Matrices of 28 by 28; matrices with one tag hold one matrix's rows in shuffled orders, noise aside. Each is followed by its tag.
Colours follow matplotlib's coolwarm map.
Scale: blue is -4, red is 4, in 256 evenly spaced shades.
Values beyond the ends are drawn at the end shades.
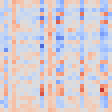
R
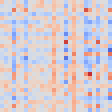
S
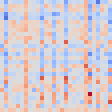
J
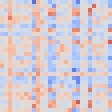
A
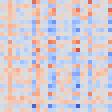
A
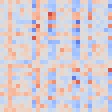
A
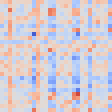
A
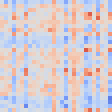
S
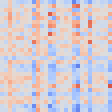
A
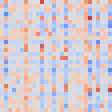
J
